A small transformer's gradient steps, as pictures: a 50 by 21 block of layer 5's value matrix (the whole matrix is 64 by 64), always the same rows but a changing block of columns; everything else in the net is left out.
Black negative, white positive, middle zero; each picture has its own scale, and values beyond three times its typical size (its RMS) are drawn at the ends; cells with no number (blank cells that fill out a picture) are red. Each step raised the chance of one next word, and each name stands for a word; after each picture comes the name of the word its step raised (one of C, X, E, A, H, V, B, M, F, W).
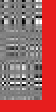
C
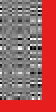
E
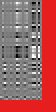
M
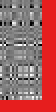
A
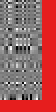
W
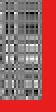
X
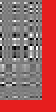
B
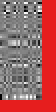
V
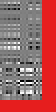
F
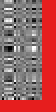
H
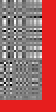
C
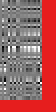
H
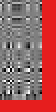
F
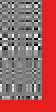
B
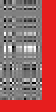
H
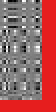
H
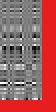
W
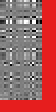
C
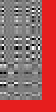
E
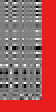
E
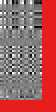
M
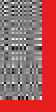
E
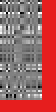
X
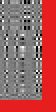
B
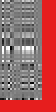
W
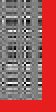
C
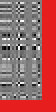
B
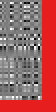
B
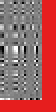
W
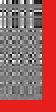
V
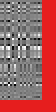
B
